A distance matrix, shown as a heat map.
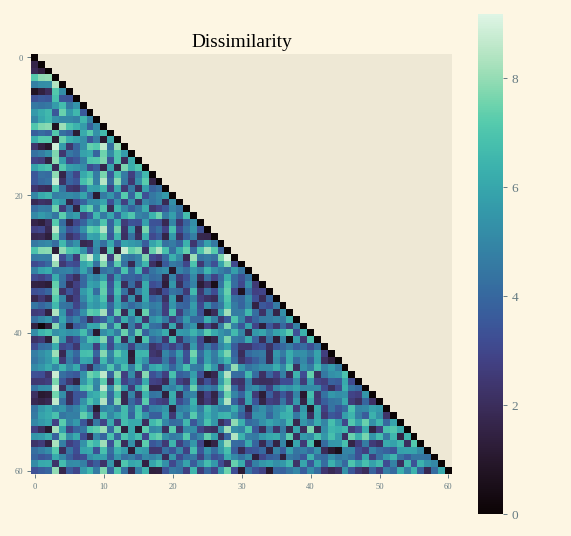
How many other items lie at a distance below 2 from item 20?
4
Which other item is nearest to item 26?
33
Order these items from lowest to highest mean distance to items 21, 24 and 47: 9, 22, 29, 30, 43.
30, 22, 29, 43, 9
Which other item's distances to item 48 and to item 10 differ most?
3
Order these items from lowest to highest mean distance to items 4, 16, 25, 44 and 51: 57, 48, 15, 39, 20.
57, 20, 48, 39, 15
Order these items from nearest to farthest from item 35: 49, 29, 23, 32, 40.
49, 32, 29, 23, 40
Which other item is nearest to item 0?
5
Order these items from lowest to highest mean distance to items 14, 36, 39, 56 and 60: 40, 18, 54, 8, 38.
18, 54, 38, 40, 8
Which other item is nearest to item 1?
39
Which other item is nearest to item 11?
6
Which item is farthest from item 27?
29
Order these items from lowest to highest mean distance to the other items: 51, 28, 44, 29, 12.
44, 51, 29, 12, 28
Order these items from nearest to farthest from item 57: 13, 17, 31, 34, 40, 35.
34, 17, 31, 40, 35, 13
